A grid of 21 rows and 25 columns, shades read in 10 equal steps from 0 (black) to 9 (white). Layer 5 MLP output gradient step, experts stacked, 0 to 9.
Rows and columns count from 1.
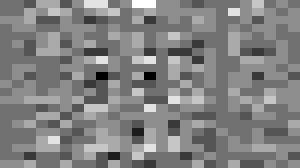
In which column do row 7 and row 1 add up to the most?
12
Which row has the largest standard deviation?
1
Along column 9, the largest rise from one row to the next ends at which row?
8
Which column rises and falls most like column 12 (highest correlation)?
24
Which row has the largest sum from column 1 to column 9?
19
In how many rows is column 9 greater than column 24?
9
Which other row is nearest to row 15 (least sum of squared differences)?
6
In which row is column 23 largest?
13
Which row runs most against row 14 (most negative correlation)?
10
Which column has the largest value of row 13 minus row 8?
17
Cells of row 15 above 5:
3
